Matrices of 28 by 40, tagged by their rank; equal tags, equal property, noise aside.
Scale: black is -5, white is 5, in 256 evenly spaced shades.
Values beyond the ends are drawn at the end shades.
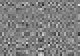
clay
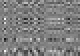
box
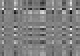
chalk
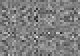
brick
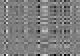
chalk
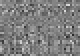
brick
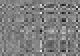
box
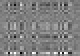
chalk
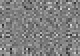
brick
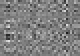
clay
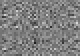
brick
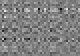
clay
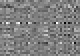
brick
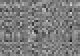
brick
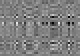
box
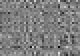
brick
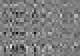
clay
